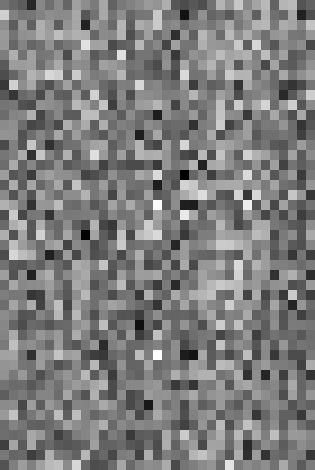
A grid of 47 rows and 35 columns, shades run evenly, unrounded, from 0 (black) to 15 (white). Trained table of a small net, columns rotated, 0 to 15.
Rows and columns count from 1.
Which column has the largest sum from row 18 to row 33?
27
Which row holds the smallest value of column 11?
36
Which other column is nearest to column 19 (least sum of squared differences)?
31
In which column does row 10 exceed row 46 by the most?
35
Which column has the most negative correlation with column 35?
10
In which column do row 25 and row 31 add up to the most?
26
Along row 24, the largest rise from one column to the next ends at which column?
11
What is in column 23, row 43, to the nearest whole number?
9
